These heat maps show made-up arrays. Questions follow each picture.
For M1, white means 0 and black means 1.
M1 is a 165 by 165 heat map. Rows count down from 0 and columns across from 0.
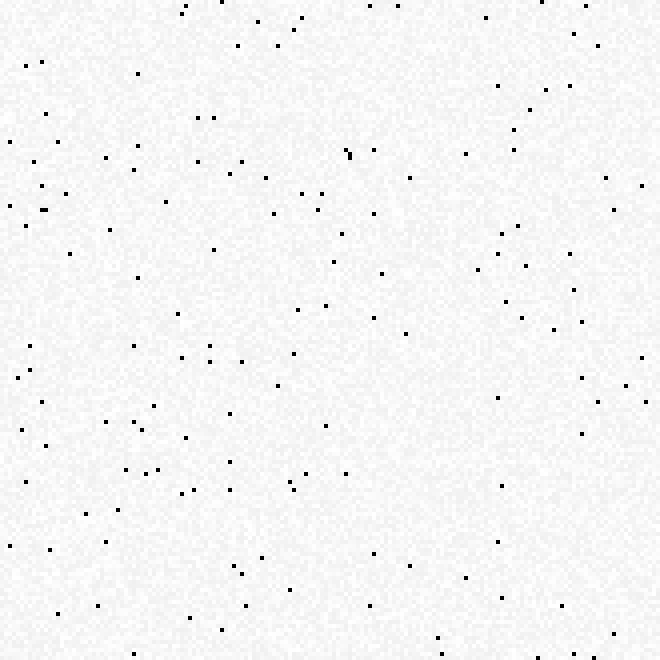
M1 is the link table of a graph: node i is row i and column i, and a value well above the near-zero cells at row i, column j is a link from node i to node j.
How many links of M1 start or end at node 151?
5
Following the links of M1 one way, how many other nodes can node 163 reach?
4
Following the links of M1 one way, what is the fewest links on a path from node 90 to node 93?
3
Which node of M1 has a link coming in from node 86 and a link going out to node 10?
node 52
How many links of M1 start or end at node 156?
1
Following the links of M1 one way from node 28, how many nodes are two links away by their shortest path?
3
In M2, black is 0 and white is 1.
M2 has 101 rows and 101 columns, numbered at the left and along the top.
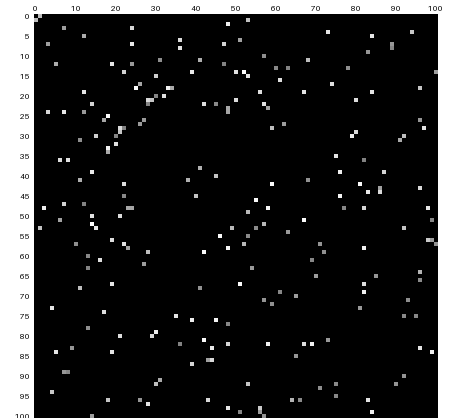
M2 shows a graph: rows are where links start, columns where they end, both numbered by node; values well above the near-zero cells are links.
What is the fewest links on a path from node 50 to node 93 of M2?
5
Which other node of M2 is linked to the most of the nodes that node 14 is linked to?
node 57
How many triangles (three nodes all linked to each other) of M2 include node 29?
1
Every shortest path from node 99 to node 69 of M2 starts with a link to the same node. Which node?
node 51
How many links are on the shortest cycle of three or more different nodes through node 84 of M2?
4
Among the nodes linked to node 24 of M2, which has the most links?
node 48
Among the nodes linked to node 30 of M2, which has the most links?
node 92
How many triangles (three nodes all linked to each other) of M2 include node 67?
0
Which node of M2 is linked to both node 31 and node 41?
node 11
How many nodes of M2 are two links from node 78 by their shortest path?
2
